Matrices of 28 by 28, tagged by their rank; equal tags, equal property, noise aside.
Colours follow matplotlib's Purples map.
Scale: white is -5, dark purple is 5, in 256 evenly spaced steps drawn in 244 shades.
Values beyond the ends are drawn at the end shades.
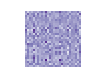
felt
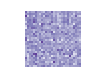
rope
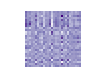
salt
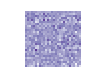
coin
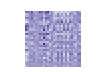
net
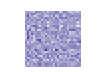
rope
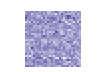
coin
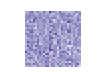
coin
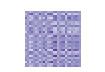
salt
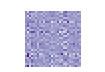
felt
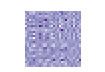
felt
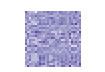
felt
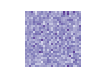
coin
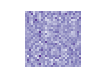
rope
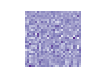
rope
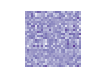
rope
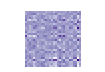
salt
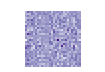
rope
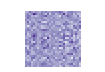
rope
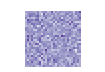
coin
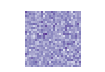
coin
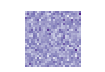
coin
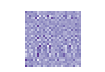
net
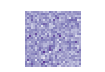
coin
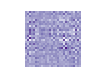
net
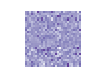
rope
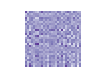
net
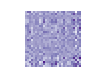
net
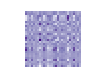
salt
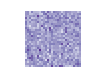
coin
